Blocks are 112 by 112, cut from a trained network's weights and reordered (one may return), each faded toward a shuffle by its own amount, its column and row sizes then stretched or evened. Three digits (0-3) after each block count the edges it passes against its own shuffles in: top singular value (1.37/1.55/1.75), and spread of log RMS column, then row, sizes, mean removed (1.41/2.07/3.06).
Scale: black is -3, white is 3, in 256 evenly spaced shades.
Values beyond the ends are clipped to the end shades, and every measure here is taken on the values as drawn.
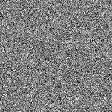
3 1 0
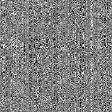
2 3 2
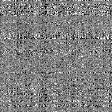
3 1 3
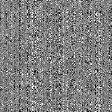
3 3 2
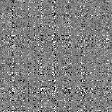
2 3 3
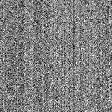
3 0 1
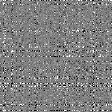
1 3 3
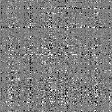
1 3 3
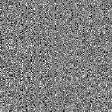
3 3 1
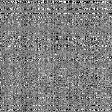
3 1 3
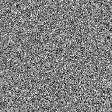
1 1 0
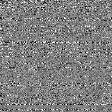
1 1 3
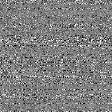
1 1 3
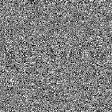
3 1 2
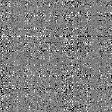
0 3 3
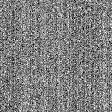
3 0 0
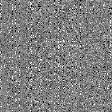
0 3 1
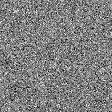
2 0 0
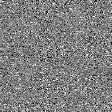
0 1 3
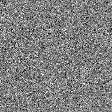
0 0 1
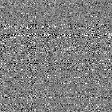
3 2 3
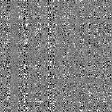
3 3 3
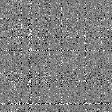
1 3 3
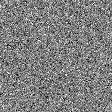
0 0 0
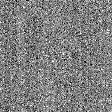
1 0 1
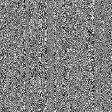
2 3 0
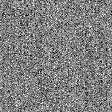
0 1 0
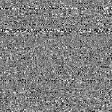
2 1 3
